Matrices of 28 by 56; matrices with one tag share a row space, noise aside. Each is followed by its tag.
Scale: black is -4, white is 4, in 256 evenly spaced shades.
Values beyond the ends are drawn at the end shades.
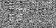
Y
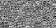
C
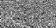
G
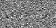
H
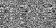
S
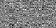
Y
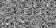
H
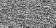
C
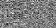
G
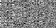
G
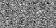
H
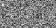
H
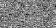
C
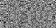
S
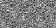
H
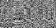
G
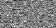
G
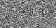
H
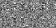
H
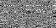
C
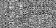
Y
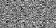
H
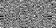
S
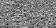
G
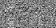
Y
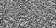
S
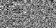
G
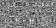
Y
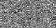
C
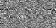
S
